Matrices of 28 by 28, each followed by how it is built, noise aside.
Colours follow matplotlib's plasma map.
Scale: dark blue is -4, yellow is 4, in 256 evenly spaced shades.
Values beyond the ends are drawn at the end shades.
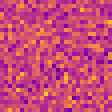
noise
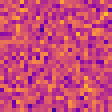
noise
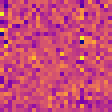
uneven columns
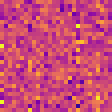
uneven columns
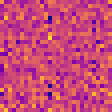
uneven columns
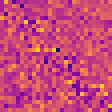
banded
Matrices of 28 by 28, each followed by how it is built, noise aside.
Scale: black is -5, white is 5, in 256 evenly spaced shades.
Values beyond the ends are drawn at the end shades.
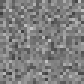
repeating columns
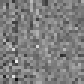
uneven columns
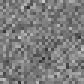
Hankel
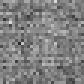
blocks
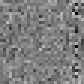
uneven columns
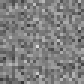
repeating rows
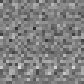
repeating columns
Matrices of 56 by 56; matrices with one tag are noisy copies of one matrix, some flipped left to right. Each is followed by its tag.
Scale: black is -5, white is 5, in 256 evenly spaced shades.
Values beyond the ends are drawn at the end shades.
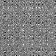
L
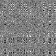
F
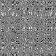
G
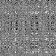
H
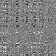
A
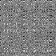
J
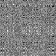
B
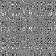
G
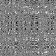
H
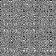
J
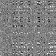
A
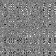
F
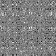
G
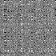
J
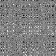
B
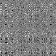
F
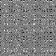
J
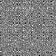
L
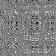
H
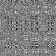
H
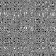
G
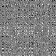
B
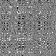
H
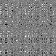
F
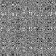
G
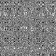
G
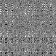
F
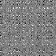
L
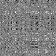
H
